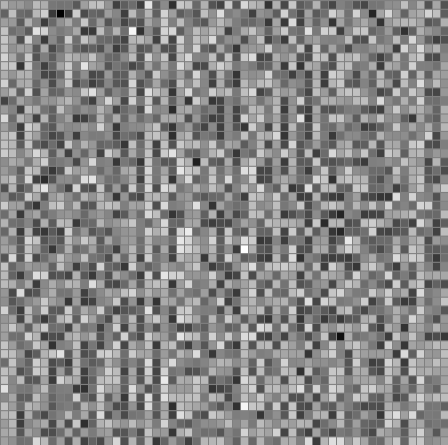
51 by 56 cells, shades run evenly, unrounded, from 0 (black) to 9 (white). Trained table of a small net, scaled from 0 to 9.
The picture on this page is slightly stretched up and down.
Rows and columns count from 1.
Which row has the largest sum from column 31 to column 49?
45
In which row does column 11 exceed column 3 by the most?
8
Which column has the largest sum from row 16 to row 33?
19
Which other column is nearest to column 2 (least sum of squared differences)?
52
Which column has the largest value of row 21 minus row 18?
40
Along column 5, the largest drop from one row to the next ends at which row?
33
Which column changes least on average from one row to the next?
7
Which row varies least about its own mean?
49
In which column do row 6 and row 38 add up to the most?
34
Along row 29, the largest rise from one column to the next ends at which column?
31
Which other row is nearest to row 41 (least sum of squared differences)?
24
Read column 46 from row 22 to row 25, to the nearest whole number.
7 3 5 2
